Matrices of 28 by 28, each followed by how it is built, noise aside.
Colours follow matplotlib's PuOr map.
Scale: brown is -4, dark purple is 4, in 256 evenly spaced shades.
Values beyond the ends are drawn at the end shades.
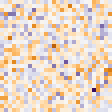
Toeplitz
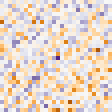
Hankel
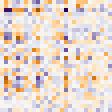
low rank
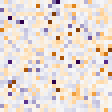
sparse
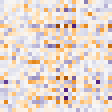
low rank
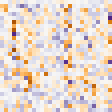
uneven columns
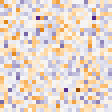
repeating columns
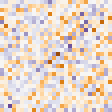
Hankel
